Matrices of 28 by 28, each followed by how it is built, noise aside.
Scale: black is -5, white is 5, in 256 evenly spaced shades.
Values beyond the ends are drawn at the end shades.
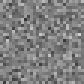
repeating columns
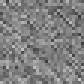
Toeplitz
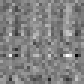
low rank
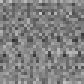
repeating columns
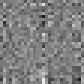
low rank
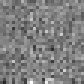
low rank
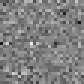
uneven rows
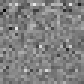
uneven rows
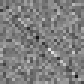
diagonal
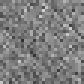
Toeplitz
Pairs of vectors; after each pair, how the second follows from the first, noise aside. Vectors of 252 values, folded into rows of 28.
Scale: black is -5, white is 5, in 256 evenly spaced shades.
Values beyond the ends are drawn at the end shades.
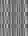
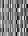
wrapped around, negated, scaled up.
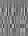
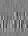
reversed, negated, partly zeroed.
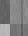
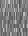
shuffled.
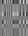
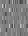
wrapped around, negated, partly zeroed.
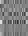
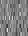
shuffled.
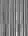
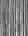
copied.
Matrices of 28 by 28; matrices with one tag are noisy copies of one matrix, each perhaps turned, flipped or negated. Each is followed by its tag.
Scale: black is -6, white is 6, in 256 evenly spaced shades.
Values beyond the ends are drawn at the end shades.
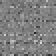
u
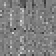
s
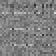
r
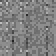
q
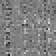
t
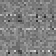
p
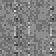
p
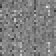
u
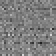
q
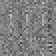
r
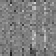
s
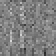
s
